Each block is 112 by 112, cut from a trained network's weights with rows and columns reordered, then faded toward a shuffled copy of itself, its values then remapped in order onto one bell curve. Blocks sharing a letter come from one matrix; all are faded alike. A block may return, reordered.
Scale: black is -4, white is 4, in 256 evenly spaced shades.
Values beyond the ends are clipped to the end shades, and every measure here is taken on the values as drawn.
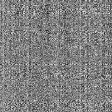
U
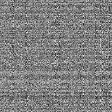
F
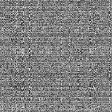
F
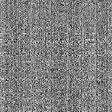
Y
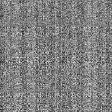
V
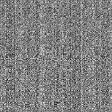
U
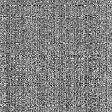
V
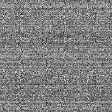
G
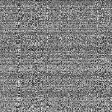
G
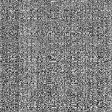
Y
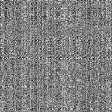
V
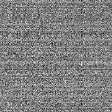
G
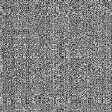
U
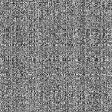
Y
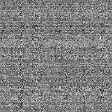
G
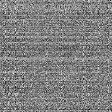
F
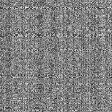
Y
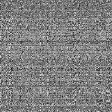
G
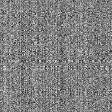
Y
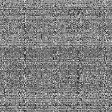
F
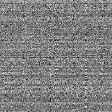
F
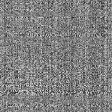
Y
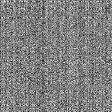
Y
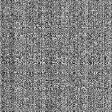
V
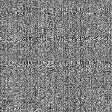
Y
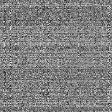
F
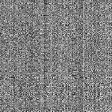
U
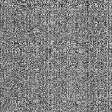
U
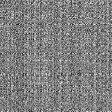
V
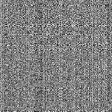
U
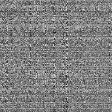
F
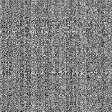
Y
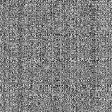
Y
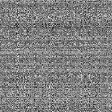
G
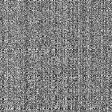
V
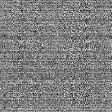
F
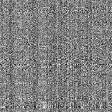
V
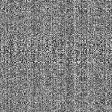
U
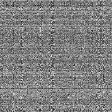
F
